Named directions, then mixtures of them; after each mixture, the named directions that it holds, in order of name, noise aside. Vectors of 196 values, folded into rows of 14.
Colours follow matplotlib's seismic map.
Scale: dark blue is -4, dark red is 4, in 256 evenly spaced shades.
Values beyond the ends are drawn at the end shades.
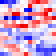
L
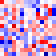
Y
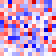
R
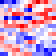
L.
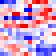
L.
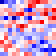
L, Y.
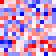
L, Y.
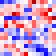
L, R.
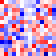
Y.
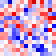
L, R.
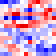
L.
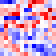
L, R.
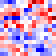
L, R.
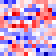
L, Y.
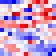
L.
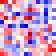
L, R.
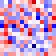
R, Y.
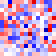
R.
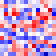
L, Y.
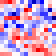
L, R.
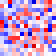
R.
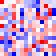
Y.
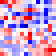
L, R.
